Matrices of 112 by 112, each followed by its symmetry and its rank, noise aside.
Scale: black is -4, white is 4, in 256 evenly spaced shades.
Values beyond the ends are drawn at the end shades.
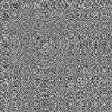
symmetric, rank eight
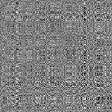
no symmetry, rank six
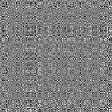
symmetric, rank four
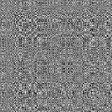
symmetric, rank six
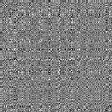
symmetric, rank six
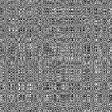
no symmetry, rank six
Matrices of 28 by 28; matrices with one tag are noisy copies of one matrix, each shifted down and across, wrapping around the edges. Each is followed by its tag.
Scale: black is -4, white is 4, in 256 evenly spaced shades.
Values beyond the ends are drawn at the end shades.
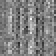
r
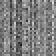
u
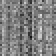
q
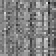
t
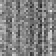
q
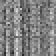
r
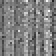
r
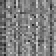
u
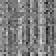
r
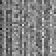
u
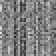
u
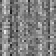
r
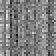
t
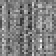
q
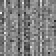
u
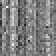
r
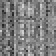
q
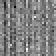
u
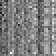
t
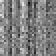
r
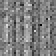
r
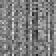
u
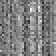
t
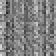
r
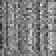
r
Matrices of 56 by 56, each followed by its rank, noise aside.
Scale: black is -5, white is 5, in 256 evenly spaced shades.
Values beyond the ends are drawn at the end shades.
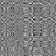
two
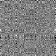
five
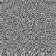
five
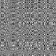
three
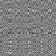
three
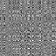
four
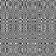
two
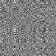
five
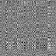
three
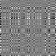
two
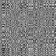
four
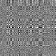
two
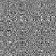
four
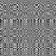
two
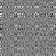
two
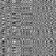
three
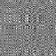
four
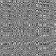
three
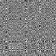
five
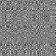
four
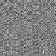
four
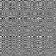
two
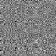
five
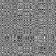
four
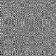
three
